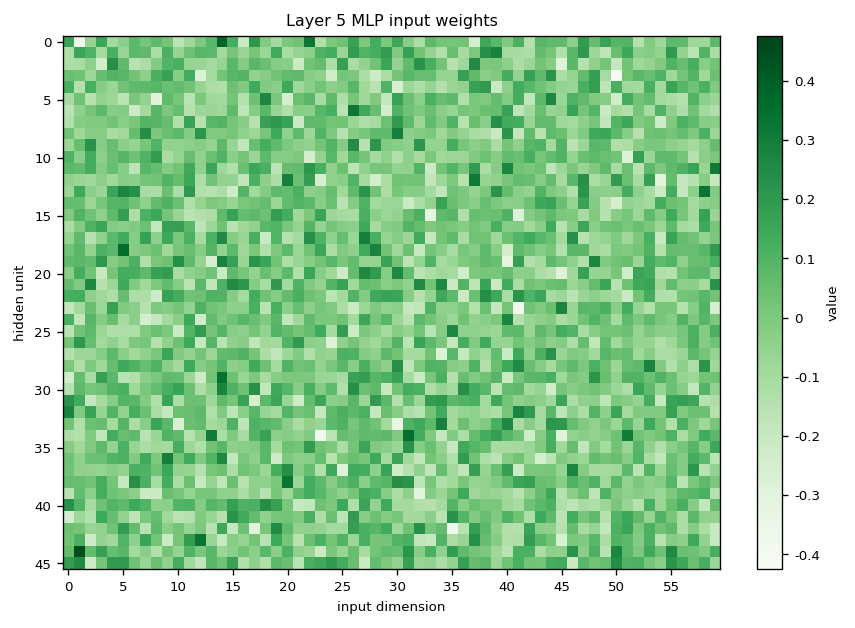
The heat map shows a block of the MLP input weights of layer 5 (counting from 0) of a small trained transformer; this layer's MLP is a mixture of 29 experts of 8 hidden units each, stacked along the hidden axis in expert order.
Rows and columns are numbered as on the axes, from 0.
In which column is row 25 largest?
35
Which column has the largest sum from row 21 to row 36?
14
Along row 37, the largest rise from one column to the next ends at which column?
26
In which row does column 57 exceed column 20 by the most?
5
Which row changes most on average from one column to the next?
21
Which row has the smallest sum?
23
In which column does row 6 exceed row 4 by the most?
30
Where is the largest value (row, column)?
44, 1
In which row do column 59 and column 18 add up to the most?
11
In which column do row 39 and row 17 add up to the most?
27
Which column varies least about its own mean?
43
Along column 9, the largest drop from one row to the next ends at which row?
32
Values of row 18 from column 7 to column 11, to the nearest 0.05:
0 0.05 -0.1 0 0.05
